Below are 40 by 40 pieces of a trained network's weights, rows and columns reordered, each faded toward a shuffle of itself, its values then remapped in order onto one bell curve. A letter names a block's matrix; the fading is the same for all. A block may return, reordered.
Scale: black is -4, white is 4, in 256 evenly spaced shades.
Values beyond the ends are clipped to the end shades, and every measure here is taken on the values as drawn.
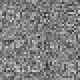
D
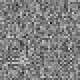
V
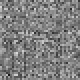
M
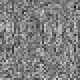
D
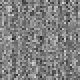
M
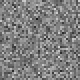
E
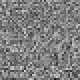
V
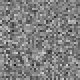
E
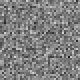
E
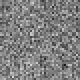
D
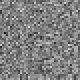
V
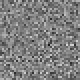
E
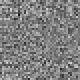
D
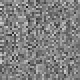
D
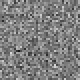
E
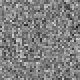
E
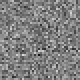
V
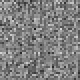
M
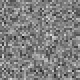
E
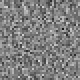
E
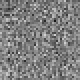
D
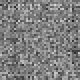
M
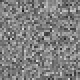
V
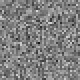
E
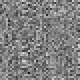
D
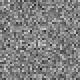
V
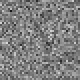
E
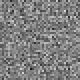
V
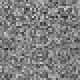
E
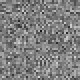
D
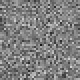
V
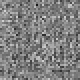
M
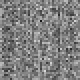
M
